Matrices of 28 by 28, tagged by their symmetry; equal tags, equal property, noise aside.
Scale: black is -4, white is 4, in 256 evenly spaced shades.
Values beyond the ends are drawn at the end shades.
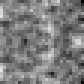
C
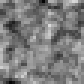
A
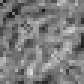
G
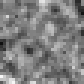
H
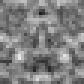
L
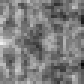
C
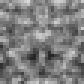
L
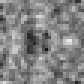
C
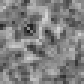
G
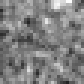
A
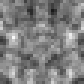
L
